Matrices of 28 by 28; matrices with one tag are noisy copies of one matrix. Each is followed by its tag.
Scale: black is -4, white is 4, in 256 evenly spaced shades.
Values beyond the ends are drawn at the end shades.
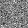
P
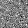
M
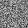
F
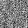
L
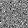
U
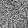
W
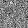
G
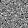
M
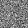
M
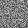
F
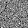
M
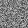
F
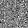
G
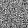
F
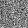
P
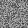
M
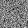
W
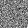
G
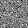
M
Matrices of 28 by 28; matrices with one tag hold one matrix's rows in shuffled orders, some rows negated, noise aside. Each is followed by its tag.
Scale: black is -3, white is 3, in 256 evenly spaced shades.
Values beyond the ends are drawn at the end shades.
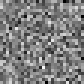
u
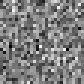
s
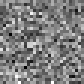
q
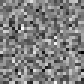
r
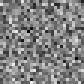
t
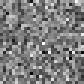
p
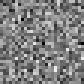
r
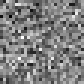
q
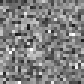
q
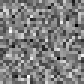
t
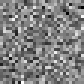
r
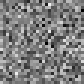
u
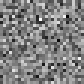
s
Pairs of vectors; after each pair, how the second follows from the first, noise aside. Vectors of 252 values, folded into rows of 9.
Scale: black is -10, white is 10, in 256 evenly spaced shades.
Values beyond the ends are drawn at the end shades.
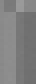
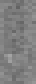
wrapped around, partly zeroed.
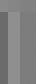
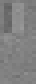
wrapped around, partly zeroed.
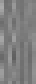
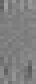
wrapped around, negated, partly zeroed.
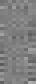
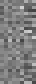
wrapped around, scaled up.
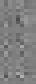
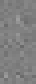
negated, shrunk.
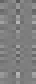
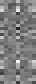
reversed, scaled up.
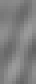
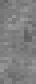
wrapped around, negated, partly zeroed.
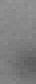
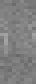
wrapped around, negated, partly zeroed.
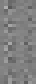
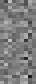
reversed, negated, scaled up.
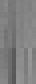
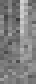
reversed, negated, scaled up.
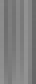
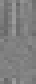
wrapped around, negated, partly zeroed.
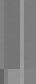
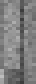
negated, scaled up.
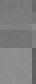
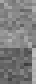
negated, scaled up.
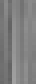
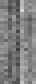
wrapped around, scaled up.
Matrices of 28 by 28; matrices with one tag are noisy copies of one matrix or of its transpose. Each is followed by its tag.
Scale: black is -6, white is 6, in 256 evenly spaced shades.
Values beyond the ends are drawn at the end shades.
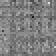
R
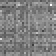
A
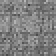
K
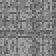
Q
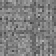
Q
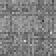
K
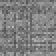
A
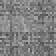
K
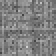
Q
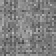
K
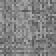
K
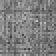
K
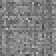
A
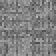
Q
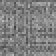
A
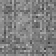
K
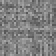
Q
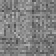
K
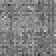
K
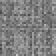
A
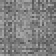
K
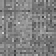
K
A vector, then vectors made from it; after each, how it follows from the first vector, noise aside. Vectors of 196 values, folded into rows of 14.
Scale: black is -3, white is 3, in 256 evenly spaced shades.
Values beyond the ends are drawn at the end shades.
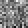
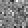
partly zeroed.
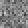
wrapped around, negated, shrunk.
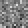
partly zeroed.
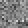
wrapped around, negated, shrunk.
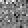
reversed, negated, partly zeroed.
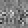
partly zeroed.
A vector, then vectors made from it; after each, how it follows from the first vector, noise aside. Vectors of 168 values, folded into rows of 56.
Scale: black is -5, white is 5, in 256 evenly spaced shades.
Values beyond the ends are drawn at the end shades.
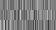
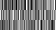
wrapped around, negated, scaled up.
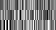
negated, scaled up.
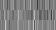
negated, partly zeroed.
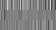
reversed, negated, partly zeroed.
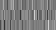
negated, partly zeroed.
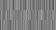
wrapped around, negated, shrunk.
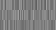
wrapped around, negated, shrunk.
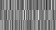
wrapped around, negated.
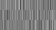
wrapped around, shrunk.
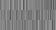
wrapped around, shrunk.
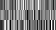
wrapped around, negated, scaled up.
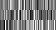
negated, scaled up.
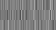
wrapped around, negated, shrunk.
